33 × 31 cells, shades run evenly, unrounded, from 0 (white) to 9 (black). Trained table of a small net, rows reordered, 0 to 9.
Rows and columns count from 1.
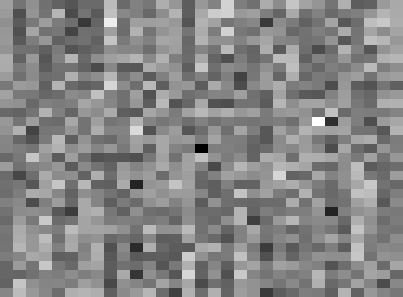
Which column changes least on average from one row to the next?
1
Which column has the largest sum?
26
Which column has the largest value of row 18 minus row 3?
9
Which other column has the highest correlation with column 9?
30
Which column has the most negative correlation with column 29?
27
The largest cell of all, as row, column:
17, 16
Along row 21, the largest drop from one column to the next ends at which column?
12
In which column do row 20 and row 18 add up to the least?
22
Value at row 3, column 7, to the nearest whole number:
7
